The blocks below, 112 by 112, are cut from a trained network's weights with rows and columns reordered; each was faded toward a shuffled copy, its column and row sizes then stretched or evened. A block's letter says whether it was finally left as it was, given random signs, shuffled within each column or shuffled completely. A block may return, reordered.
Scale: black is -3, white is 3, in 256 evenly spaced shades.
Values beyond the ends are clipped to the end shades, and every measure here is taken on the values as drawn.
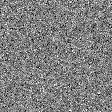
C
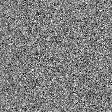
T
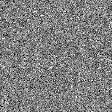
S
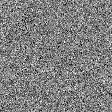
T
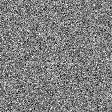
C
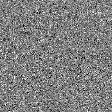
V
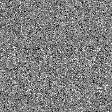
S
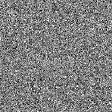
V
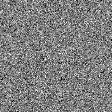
S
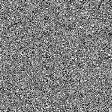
V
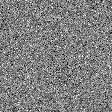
C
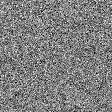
C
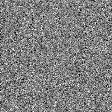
T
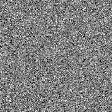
V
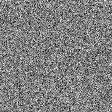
T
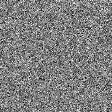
S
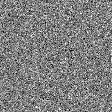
T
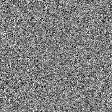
V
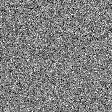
C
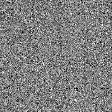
V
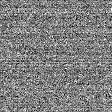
V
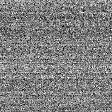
V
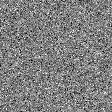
C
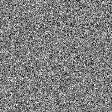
S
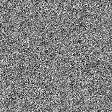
S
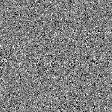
V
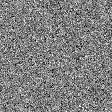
C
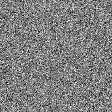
T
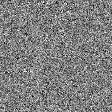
S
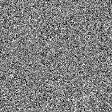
V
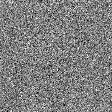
T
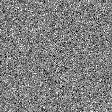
T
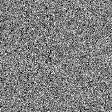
T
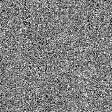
T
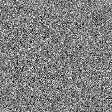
S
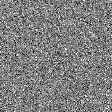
T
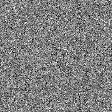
S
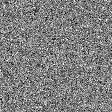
C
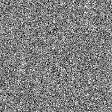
V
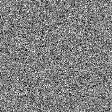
S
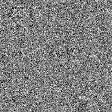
V
